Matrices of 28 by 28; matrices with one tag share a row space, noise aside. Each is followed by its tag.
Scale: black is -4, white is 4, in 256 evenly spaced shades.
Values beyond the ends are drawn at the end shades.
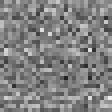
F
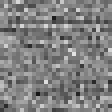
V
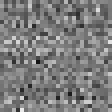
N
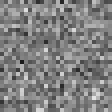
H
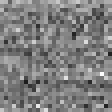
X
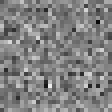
X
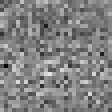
F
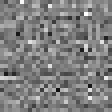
X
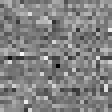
V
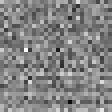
H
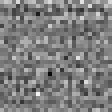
N
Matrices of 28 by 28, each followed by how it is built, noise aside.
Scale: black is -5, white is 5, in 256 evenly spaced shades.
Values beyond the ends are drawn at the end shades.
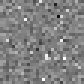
sparse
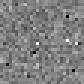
sparse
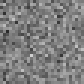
repeating rows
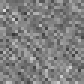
Toeplitz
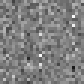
uneven columns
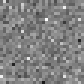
sparse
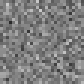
Toeplitz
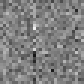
uneven columns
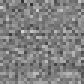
repeating columns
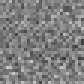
repeating columns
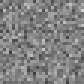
repeating columns
